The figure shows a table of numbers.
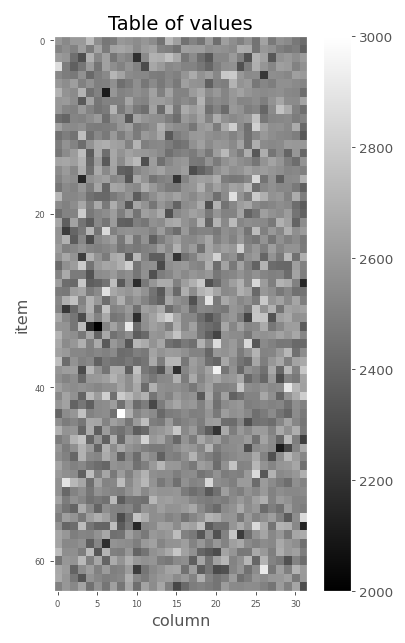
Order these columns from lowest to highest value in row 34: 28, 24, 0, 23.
24, 23, 28, 0
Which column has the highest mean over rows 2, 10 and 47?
25
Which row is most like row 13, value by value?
60
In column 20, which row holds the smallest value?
45
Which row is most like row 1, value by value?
17
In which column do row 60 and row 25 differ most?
3
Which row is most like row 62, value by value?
7
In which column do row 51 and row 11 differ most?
1
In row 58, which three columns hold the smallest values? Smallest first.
6, 4, 31
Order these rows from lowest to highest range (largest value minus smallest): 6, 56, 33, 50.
50, 6, 56, 33
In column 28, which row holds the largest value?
8
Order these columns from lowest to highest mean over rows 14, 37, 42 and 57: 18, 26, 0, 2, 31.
18, 2, 26, 31, 0
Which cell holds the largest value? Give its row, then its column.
43, 8
